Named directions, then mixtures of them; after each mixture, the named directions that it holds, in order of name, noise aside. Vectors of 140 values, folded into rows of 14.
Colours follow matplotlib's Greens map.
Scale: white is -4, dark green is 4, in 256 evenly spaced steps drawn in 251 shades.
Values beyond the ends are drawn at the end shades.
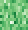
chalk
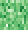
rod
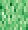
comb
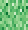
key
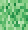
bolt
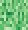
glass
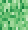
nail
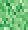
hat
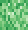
bolt, glass.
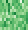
hat, key, nail.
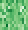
rod.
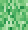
bolt, hat, nail.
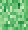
bolt, nail.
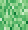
chalk, hat.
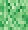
bolt, hat.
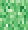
rod.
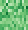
key, rod.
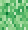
bolt, glass, key.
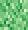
hat.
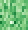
chalk.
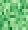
nail.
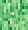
nail.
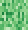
glass.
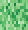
bolt.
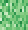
comb, key.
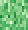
chalk, key.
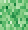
bolt, chalk.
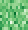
chalk, hat, nail.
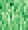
comb.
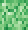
glass, rod.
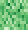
bolt, glass, hat.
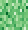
glass, key.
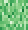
chalk, comb, key.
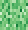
comb, key, rod.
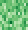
chalk, comb, glass.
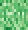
glass.
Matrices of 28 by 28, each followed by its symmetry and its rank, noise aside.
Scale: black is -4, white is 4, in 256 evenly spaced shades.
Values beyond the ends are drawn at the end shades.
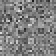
antisymmetric, rank eight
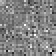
symmetric, rank eight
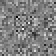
symmetric, rank six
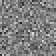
no symmetry, rank eight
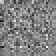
no symmetry, rank four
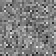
antisymmetric, rank eight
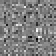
antisymmetric, rank six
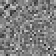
symmetric, rank eight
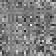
antisymmetric, rank four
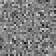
symmetric, rank eight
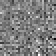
antisymmetric, rank eight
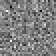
antisymmetric, rank eight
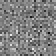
antisymmetric, rank eight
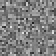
antisymmetric, rank eight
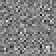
no symmetry, rank six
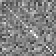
symmetric, rank eight
